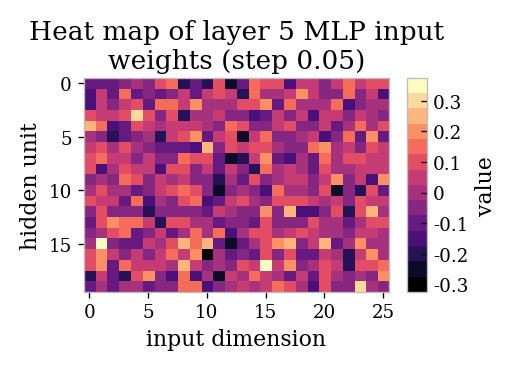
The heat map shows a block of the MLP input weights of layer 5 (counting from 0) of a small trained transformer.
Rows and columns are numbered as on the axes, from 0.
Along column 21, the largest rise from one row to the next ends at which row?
11
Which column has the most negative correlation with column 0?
14
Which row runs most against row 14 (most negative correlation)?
4
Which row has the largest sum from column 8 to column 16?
17
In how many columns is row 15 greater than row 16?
12
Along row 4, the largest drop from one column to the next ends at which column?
2
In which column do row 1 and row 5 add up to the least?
13
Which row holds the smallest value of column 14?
8
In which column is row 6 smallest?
9
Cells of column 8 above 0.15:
2
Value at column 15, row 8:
0.15
